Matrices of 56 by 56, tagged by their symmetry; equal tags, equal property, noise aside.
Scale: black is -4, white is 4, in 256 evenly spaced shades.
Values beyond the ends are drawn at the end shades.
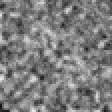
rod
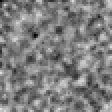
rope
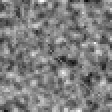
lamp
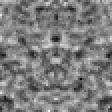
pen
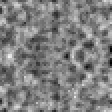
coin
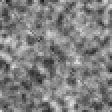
rod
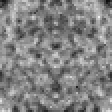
pen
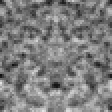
pen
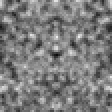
pen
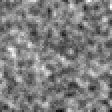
lamp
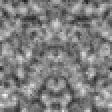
pen
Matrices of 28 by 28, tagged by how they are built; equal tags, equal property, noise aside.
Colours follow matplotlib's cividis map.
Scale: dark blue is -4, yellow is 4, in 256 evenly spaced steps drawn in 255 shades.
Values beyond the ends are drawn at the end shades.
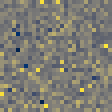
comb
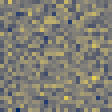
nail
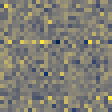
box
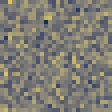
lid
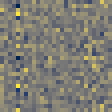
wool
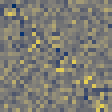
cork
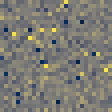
comb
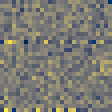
box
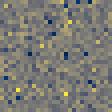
comb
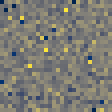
comb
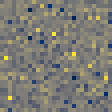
comb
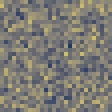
nail
